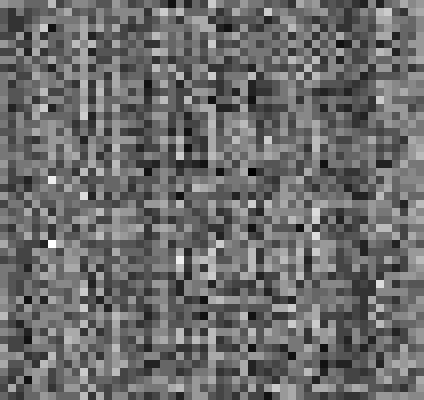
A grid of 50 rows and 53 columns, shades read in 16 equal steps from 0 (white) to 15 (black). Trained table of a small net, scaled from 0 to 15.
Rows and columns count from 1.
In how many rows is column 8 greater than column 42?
24
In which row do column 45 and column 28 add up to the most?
22
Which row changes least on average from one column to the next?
3
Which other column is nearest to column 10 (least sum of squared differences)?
42
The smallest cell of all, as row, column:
31, 7
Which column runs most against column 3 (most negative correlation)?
37
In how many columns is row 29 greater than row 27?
26
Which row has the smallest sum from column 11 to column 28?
43
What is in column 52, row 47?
11
